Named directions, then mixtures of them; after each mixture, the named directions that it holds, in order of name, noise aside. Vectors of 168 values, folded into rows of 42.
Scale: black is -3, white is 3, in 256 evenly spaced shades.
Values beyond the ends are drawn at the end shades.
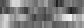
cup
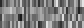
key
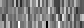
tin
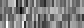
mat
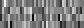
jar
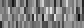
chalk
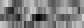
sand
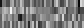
key.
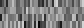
key, mat.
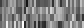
chalk, key, mat.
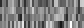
key, mat.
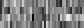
cup, jar.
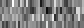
chalk, sand, tin.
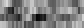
sand.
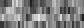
sand, tin.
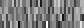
tin.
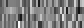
key, tin.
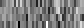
tin.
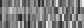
key.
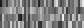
key.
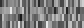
key.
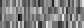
key.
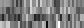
sand, tin.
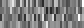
chalk, key.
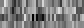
chalk, jar, sand.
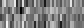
jar, mat.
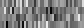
chalk, mat, tin.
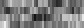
cup, sand.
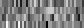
chalk, mat, tin.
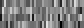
jar, key.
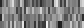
key, mat, tin.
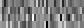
jar, tin.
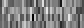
chalk, jar.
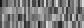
key.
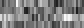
chalk, cup, mat.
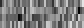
key, sand.
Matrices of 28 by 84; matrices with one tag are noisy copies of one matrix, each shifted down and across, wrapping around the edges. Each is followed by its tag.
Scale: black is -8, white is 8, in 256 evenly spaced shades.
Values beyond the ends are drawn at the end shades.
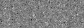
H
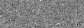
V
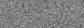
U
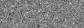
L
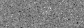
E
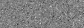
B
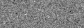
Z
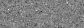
L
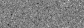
E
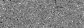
U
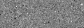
B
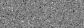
B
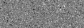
E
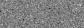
E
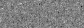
V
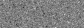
Z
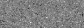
U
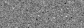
L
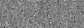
H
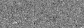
V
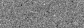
B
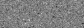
E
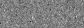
H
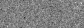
E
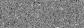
V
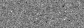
L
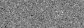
E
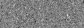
H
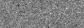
U
